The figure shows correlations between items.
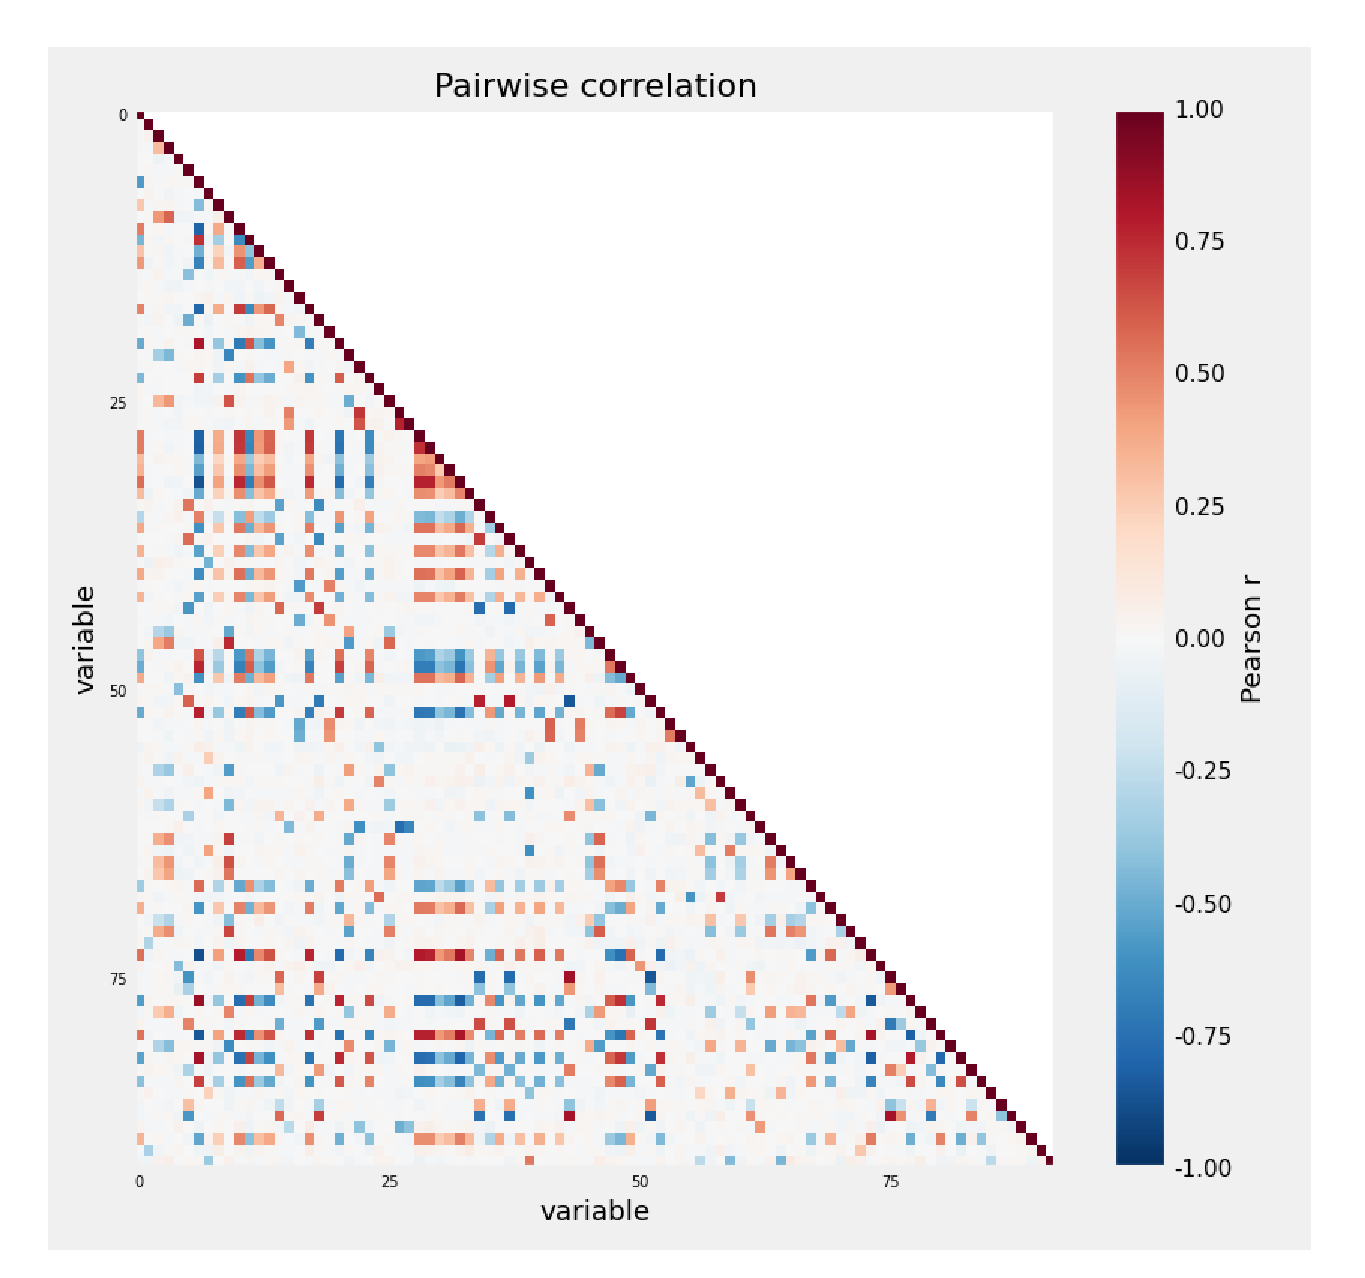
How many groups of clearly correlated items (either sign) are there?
9
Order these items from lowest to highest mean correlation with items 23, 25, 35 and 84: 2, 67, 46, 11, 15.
15, 2, 46, 67, 11
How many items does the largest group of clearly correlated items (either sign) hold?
33
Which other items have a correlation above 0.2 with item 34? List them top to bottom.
5, 37, 51, 79, 86
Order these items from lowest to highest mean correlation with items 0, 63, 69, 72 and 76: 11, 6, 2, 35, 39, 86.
6, 11, 35, 86, 39, 2
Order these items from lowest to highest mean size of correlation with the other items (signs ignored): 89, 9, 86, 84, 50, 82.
50, 86, 9, 89, 84, 82
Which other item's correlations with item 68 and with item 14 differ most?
58
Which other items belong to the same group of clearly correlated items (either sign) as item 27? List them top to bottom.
15, 22, 26, 62, 88
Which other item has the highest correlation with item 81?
21
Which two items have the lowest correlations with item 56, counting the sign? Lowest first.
39, 91
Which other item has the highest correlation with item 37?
51
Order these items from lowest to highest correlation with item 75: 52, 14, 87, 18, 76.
52, 76, 14, 18, 87
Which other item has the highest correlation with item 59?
64
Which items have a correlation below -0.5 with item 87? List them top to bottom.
5, 34, 37, 51, 79
